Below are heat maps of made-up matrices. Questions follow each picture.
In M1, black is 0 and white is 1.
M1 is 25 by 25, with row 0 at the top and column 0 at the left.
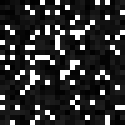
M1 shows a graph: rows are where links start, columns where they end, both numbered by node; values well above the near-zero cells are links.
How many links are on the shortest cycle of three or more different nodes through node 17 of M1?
5
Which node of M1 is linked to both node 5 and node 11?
node 9
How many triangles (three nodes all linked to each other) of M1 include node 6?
7
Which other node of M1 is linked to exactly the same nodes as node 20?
node 4
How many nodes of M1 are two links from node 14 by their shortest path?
8
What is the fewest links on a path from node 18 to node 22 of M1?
5
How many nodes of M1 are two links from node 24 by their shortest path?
10
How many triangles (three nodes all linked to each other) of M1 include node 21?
3
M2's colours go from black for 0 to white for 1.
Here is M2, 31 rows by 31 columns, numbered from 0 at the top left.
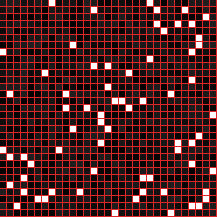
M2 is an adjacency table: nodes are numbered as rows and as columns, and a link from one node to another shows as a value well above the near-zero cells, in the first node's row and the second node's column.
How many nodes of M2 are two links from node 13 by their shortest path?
4
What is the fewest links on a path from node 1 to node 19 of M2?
6
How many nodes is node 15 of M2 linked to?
3
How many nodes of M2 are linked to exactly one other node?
9
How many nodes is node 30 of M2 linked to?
2
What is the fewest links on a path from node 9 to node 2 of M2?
7
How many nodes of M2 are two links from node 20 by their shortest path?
8
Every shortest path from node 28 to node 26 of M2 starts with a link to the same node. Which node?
node 29
